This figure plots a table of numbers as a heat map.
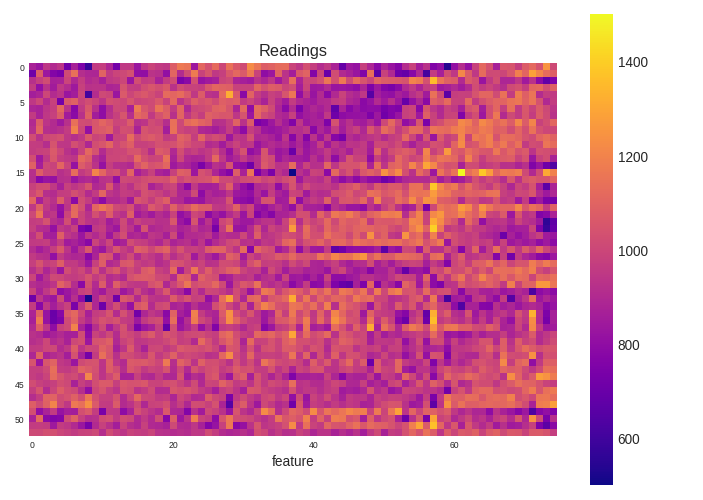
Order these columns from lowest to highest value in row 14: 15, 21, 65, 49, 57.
21, 65, 15, 49, 57
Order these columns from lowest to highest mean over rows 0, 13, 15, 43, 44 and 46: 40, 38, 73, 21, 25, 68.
38, 40, 25, 21, 68, 73
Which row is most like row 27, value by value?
25
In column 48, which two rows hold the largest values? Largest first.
37, 24
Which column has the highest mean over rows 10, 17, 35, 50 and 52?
57
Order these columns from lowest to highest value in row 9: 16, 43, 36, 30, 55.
30, 36, 43, 16, 55
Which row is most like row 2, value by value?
22
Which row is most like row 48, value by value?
47
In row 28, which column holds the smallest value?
59
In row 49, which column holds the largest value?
52
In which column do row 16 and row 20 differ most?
61
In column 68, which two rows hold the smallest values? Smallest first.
33, 27
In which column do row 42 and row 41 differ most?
71
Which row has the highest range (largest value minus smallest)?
15
